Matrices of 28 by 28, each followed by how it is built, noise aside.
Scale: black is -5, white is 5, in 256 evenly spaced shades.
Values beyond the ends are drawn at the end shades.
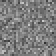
noise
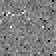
sparse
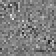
block diagonal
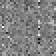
uneven columns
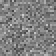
noise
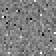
sparse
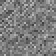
Hankel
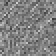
Hankel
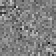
block diagonal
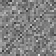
Hankel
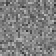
noise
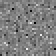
sparse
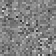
block diagonal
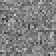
noise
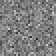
noise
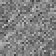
Hankel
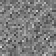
Hankel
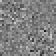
block diagonal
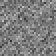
Hankel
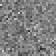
block diagonal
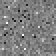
sparse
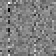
uneven columns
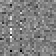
uneven columns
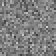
noise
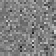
uneven columns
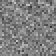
noise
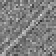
Hankel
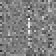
uneven columns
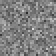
noise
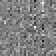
uneven columns
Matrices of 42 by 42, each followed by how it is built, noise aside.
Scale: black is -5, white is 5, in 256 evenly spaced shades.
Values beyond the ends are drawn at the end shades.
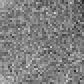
smooth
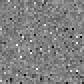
sparse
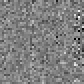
uneven columns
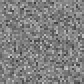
noise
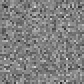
low rank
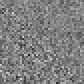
lower triangular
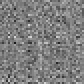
low rank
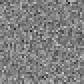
noise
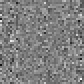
uneven columns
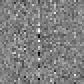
uneven columns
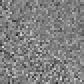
lower triangular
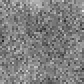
smooth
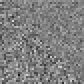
lower triangular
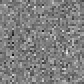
uneven columns
